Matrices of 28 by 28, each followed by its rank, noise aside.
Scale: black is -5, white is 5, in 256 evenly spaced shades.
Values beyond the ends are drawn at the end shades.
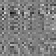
three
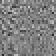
four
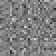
six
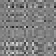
two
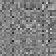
four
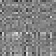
three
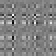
one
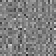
four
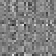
four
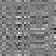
two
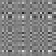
one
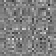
four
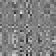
three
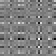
one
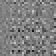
three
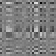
one
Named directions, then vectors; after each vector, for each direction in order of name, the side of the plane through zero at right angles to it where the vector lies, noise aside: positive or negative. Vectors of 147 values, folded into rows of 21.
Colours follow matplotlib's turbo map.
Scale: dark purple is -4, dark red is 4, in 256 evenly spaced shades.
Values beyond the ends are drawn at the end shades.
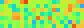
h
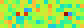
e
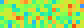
negative, positive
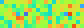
negative, positive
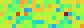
positive, positive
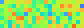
negative, positive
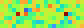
positive, positive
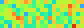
negative, positive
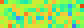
positive, negative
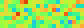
positive, positive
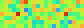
positive, positive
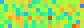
negative, positive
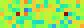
positive, positive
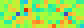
negative, negative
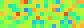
positive, positive
